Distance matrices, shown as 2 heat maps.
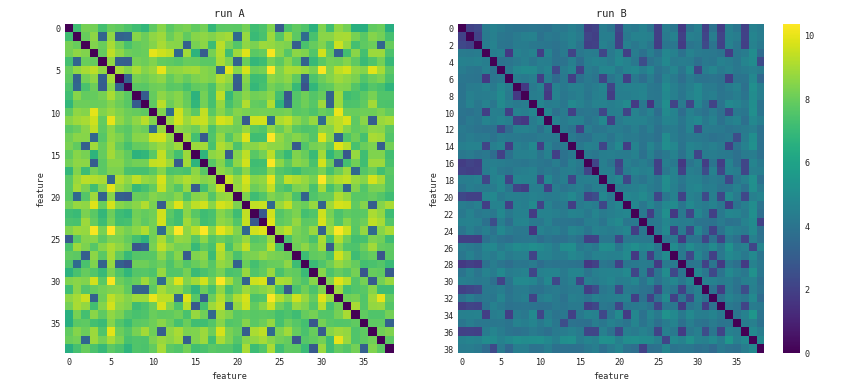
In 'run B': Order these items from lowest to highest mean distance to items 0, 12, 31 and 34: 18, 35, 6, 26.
6, 18, 35, 26
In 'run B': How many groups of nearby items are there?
8
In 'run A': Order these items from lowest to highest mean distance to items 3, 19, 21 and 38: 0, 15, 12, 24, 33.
15, 33, 0, 24, 12
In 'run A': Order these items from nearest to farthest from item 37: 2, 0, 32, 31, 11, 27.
27, 2, 31, 0, 11, 32
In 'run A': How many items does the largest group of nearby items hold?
6
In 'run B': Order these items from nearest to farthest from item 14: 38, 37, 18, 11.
18, 38, 11, 37
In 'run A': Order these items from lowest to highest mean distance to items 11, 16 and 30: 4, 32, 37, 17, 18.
32, 4, 17, 37, 18
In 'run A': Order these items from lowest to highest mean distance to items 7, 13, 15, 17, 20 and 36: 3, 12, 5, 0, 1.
1, 3, 0, 12, 5
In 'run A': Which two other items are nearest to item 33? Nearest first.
15, 19
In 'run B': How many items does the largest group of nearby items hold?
11
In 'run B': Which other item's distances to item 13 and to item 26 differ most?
37
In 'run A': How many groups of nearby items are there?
12
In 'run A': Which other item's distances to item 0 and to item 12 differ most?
25
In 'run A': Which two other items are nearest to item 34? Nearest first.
17, 0
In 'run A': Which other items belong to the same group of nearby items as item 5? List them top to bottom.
18
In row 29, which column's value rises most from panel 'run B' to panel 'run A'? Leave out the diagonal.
24
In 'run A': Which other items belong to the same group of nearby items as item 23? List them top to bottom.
22
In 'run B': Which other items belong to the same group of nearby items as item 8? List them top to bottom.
7, 11, 19
